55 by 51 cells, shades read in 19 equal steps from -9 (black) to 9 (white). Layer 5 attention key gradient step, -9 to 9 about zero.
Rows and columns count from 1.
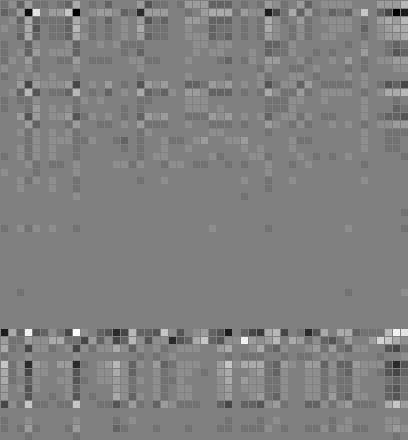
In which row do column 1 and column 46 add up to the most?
46
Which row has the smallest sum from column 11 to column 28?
42
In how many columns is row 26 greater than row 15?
16
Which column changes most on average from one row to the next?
10
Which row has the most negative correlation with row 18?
21
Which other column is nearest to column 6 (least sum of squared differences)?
47
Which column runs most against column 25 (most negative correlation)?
19
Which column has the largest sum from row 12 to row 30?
7
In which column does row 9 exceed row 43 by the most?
22
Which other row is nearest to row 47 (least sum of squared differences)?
44
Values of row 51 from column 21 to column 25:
2 1 -1 -1 -1
